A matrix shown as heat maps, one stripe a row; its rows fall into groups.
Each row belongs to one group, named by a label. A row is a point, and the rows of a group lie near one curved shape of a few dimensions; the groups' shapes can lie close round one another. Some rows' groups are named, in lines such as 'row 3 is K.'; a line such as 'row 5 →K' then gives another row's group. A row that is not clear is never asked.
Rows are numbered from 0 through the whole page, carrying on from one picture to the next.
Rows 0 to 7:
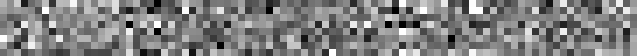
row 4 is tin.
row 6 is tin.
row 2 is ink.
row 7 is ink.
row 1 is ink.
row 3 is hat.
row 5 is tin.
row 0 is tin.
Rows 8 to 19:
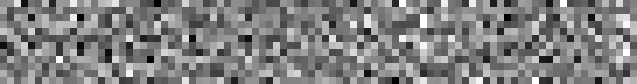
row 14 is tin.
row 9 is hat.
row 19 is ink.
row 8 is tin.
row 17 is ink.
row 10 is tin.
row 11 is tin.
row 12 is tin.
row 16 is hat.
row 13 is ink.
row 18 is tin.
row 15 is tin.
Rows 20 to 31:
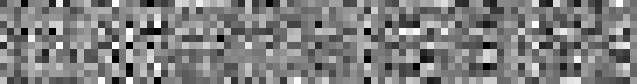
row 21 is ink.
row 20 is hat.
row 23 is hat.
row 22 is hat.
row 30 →hat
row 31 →hat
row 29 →hat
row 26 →hat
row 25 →tin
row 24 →hat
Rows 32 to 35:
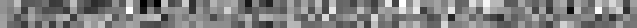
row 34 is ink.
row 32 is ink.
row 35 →hat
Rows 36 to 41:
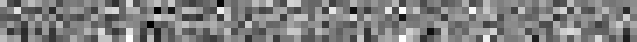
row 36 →tin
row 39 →hat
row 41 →tin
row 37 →tin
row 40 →hat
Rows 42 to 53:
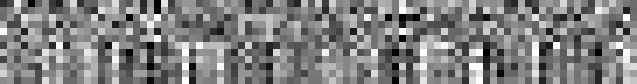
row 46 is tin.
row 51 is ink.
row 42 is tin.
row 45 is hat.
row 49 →ink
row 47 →hat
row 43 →tin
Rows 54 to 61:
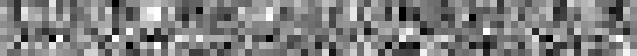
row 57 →ink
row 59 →hat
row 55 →hat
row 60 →hat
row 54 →tin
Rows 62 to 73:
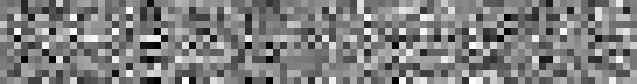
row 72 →tin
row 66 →tin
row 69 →ink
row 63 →ink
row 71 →hat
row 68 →ink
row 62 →hat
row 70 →hat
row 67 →ink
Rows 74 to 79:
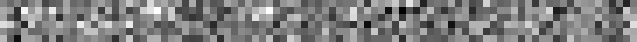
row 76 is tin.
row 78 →ink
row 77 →tin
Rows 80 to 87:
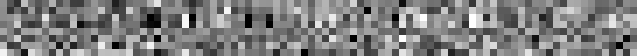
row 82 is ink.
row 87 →tin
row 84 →hat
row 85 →tin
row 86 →hat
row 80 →tin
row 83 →ink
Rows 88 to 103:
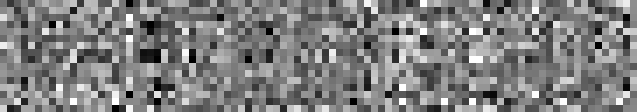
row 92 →ink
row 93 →ink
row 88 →tin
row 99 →hat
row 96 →ink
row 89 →ink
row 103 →hat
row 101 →hat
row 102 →tin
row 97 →ink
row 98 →ink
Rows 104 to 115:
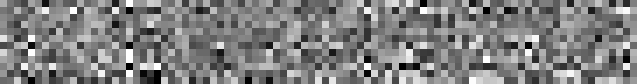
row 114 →hat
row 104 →ink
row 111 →tin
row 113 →hat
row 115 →ink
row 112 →tin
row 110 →tin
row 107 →hat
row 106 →ink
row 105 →tin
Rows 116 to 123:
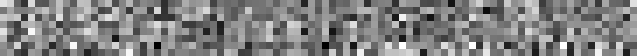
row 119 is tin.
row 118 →tin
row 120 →tin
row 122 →tin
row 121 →hat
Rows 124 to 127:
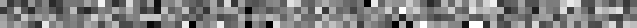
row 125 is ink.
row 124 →hat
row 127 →ink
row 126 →hat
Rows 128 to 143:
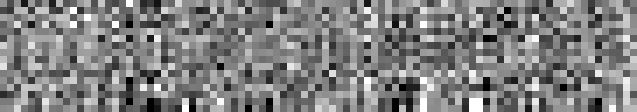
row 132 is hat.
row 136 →tin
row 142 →ink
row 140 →hat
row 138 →ink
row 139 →tin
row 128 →hat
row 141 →tin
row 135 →hat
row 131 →tin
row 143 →ink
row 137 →tin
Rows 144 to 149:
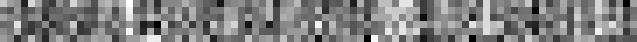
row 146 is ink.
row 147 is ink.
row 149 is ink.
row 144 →tin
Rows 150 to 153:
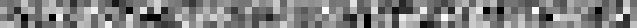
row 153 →tin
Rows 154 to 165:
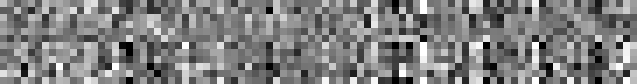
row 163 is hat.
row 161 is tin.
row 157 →ink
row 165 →ink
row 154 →ink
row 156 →ink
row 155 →tin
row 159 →ink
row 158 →hat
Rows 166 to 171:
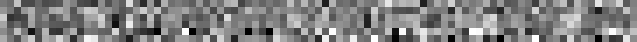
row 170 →ink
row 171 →ink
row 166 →ink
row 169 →hat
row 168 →hat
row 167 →ink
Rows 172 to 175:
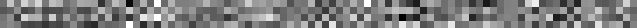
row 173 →ink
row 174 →hat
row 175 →ink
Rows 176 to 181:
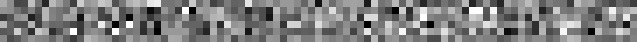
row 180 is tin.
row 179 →hat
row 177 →ink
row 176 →ink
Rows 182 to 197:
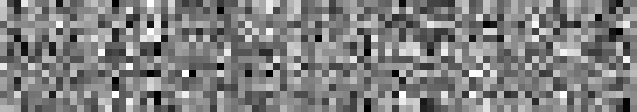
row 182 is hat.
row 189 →hat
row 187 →ink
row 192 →ink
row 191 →tin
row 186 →hat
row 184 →tin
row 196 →tin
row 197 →tin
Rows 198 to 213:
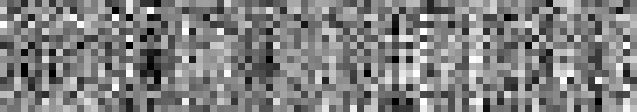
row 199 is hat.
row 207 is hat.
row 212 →ink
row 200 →tin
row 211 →tin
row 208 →hat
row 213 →tin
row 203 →ink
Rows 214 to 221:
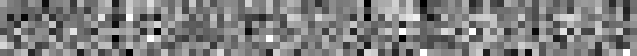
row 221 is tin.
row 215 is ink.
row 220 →tin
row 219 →hat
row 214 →ink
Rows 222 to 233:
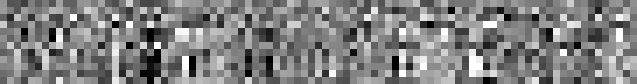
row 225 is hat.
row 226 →hat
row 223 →ink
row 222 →hat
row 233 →hat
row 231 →ink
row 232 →ink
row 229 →tin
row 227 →hat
